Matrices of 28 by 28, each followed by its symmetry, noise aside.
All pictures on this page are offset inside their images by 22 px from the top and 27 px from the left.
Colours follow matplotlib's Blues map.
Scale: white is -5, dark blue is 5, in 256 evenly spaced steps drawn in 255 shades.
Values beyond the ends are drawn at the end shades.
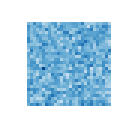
antisymmetric.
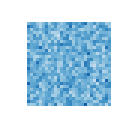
mirrored top to bottom.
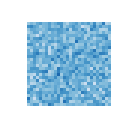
symmetric.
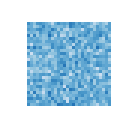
mirrored top to bottom.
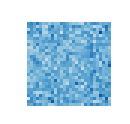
mirrored top to bottom.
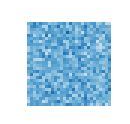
mirrored top to bottom.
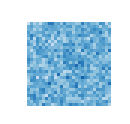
symmetric across the other diagonal.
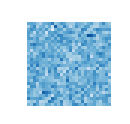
same after a half turn.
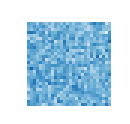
antisymmetric.
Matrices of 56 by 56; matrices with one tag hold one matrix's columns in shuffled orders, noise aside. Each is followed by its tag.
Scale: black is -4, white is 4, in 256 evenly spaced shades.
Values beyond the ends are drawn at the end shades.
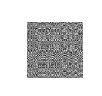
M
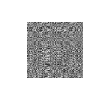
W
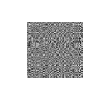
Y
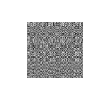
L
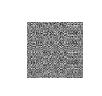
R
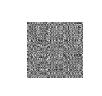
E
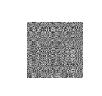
W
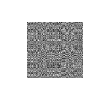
M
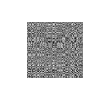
Y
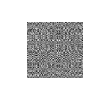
M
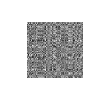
E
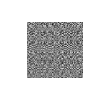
R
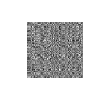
E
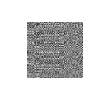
R
